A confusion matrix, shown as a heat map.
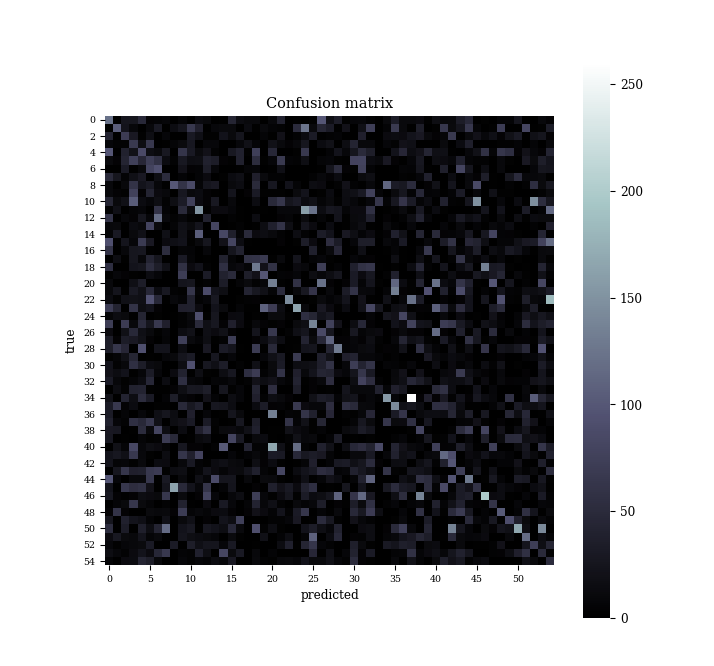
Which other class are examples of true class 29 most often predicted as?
23
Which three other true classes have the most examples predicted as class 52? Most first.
10, 34, 8
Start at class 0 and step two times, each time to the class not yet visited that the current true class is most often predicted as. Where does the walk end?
40
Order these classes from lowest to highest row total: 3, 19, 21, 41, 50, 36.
3, 19, 36, 41, 21, 50
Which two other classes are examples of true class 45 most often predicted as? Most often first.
8, 41
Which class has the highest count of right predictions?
46
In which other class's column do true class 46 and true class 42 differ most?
38
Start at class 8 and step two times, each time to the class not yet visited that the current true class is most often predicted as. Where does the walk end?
37
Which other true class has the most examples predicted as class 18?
50
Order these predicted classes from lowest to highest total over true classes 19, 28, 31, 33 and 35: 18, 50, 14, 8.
8, 50, 14, 18
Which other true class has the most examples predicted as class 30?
5
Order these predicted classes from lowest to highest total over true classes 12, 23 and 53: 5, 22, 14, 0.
22, 5, 14, 0
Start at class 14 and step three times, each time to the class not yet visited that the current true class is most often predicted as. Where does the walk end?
36
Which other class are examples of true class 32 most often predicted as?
31
